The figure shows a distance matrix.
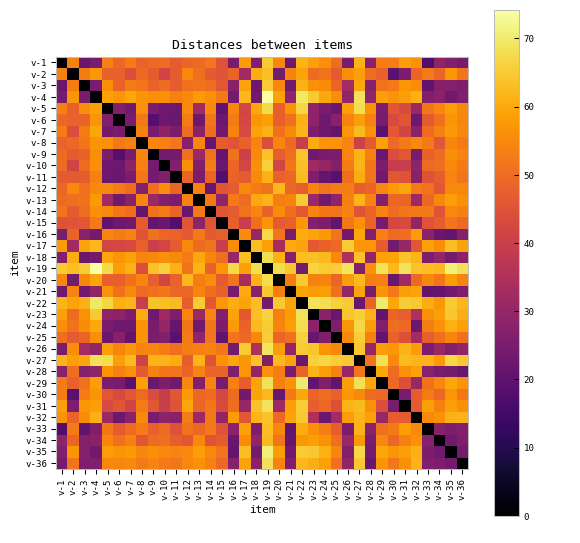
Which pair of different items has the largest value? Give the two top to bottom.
v-4, v-19
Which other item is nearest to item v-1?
v-33
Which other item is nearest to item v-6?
v-9
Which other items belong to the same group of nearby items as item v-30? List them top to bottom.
v-2, v-17, v-20, v-31
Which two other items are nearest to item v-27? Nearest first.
v-22, v-19
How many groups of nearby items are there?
5
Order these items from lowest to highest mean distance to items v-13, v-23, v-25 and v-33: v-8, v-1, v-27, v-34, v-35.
v-1, v-34, v-35, v-8, v-27
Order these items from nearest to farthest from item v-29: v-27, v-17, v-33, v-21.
v-17, v-33, v-21, v-27
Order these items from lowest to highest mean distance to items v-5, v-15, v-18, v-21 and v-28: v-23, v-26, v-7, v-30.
v-26, v-7, v-23, v-30
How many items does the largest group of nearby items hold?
13
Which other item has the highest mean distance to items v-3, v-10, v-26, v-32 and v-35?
v-19
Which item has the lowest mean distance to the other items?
v-15
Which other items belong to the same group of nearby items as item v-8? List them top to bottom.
v-12, v-14
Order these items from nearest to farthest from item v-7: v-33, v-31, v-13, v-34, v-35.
v-13, v-31, v-33, v-34, v-35
